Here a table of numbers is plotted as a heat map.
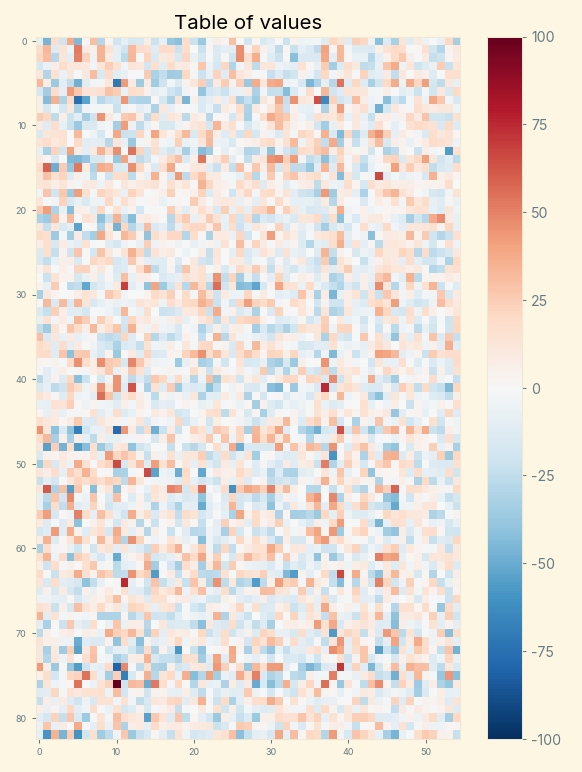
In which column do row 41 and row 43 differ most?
37
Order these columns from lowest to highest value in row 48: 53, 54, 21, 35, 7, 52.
54, 21, 52, 53, 7, 35
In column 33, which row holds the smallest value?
63
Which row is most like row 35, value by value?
68
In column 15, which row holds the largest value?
76
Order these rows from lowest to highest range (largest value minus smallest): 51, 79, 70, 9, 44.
79, 44, 9, 70, 51
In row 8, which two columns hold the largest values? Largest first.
39, 31
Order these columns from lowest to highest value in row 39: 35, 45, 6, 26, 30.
30, 35, 6, 26, 45
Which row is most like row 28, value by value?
32
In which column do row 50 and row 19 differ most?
10
